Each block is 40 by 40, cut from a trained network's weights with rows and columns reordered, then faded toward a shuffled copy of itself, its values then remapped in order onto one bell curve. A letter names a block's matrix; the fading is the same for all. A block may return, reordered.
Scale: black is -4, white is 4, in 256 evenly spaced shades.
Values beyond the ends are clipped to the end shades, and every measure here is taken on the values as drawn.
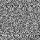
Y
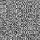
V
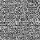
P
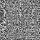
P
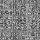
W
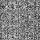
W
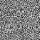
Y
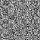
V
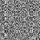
V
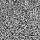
V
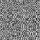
V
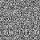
V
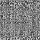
W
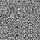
V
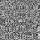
V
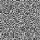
Y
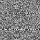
Y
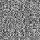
V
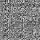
P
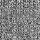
W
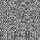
V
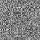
Y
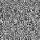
Y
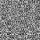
Y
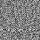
Y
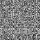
P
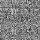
P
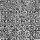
W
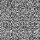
P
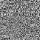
Y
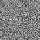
Y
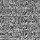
P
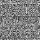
P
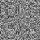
V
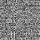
P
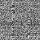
P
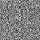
V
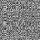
V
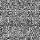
P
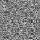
V
